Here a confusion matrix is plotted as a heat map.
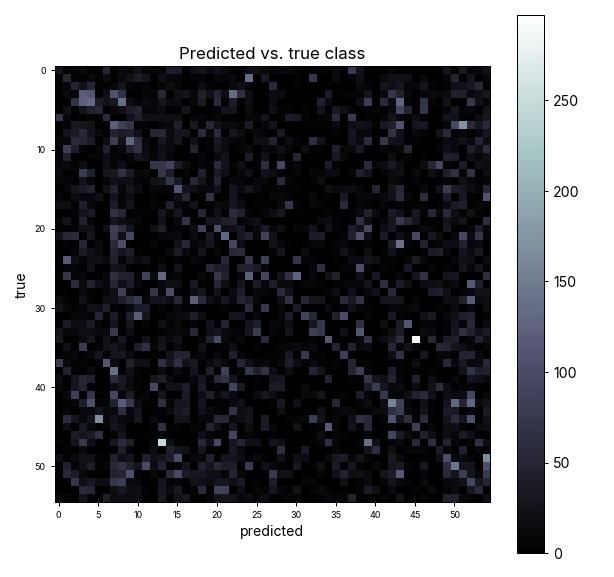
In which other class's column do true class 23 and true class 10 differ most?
1
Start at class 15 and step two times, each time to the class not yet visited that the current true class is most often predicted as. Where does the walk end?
54
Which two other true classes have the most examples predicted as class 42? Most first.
44, 46
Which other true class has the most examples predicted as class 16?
19
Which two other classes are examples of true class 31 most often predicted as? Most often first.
10, 36
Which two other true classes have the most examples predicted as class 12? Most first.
40, 28
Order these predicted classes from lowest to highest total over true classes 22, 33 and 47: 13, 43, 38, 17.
17, 38, 43, 13
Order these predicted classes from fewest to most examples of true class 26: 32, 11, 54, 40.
32, 40, 54, 11
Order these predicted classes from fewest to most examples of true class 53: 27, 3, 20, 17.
17, 27, 3, 20
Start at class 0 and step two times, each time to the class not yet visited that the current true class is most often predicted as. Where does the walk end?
6
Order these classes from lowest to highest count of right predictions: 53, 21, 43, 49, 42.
53, 43, 49, 21, 42
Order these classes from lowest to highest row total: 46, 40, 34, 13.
46, 40, 13, 34
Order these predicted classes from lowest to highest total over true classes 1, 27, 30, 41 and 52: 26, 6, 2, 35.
35, 6, 26, 2
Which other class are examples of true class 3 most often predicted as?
22
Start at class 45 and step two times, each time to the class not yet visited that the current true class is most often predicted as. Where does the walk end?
20
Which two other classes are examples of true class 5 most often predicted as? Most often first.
43, 46
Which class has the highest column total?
7
